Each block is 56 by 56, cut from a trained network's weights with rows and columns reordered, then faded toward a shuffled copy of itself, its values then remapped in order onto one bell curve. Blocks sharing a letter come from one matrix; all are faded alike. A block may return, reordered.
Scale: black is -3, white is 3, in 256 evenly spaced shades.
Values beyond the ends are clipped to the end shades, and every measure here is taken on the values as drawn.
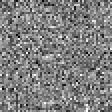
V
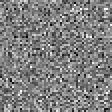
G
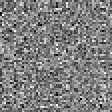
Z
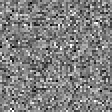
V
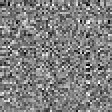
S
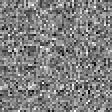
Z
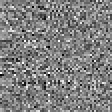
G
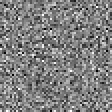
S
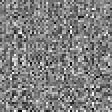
S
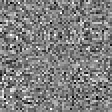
G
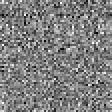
V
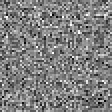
V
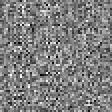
S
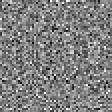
Z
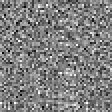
Z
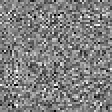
G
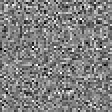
Z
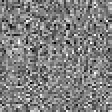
S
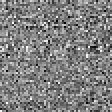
V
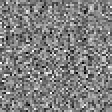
G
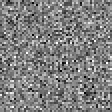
V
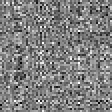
S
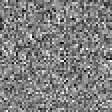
Z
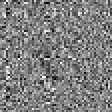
S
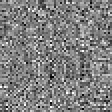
Z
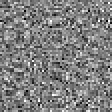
G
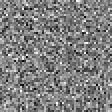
V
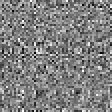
S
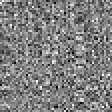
Z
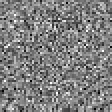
G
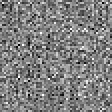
G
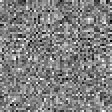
G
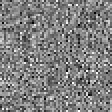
Z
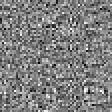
G
